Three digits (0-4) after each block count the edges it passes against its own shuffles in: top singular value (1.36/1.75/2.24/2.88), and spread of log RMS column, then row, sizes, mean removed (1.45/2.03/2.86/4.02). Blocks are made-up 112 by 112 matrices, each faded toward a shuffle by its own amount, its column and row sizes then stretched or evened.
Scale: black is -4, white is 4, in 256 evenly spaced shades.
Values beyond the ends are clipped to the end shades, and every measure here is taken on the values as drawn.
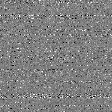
2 0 3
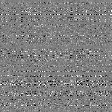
3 1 4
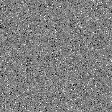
0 1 0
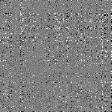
2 3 3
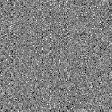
3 2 0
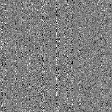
2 3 0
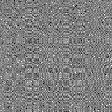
4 1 0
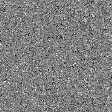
0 1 0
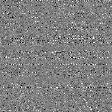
0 1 3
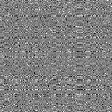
4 0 3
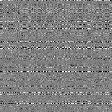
4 0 4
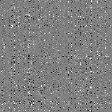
1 3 2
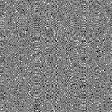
4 2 0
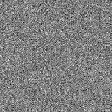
3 0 0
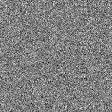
2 0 0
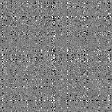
3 3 3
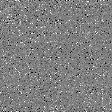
1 1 2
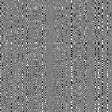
4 4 1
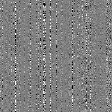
3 4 0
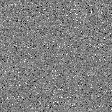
0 0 1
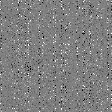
0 3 0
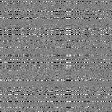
4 1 4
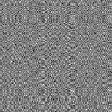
4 2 0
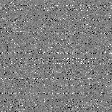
2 0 3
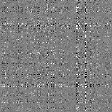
3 3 3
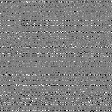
4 0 4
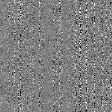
1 4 0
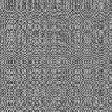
4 3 0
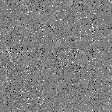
0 2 2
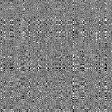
4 3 3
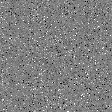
0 1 0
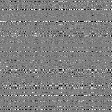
4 1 4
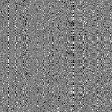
4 3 0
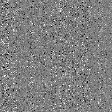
1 3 0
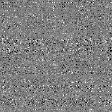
0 2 3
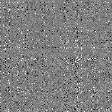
0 3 2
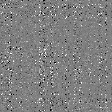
0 3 2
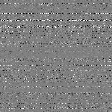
2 0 4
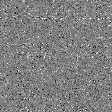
1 0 2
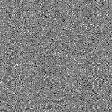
3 0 1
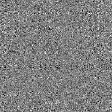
2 2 2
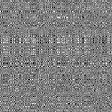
4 1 3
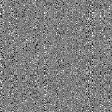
3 3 0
